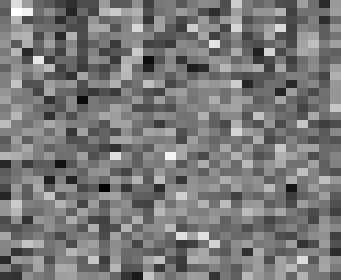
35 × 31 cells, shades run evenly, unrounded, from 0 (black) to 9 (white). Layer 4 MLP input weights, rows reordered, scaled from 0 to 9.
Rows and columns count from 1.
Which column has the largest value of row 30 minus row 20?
19
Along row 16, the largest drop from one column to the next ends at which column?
29
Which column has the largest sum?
2
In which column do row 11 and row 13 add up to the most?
22
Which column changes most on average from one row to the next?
11
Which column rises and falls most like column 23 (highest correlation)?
26
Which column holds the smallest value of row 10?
7
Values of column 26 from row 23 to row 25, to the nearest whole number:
4 4 4
